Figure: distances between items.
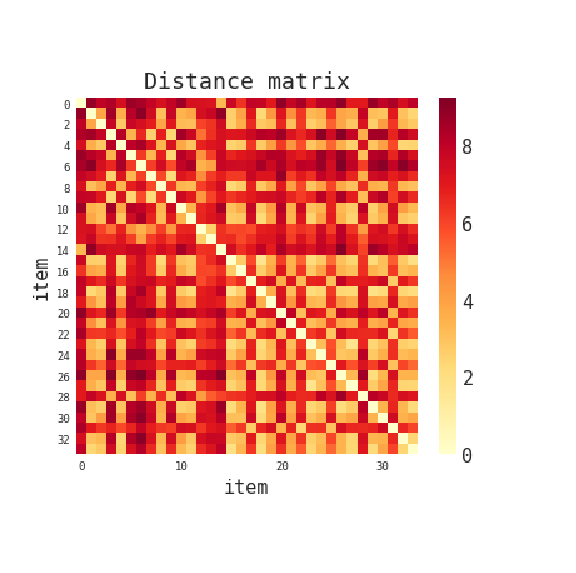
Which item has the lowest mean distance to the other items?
15
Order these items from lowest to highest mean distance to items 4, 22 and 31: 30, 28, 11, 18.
18, 11, 30, 28
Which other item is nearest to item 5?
9
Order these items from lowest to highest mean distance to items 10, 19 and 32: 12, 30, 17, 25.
30, 25, 12, 17
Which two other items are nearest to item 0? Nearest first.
14, 16
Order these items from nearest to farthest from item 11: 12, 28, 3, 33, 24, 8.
33, 8, 24, 12, 28, 3
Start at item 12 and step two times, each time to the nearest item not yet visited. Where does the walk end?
6
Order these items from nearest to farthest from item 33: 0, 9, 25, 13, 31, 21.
21, 25, 31, 9, 13, 0
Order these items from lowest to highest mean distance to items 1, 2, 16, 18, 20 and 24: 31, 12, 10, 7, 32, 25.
32, 10, 25, 31, 12, 7
